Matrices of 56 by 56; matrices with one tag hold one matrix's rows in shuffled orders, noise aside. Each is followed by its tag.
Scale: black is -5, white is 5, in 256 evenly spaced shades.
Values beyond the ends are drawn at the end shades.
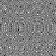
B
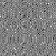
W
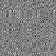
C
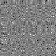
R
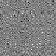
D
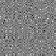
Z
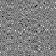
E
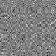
R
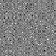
Z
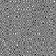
C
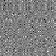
Z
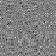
E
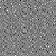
W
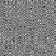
Z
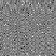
D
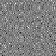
B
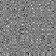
D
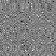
D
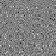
B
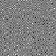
C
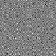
C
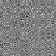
D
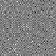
C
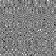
Z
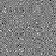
B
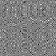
W
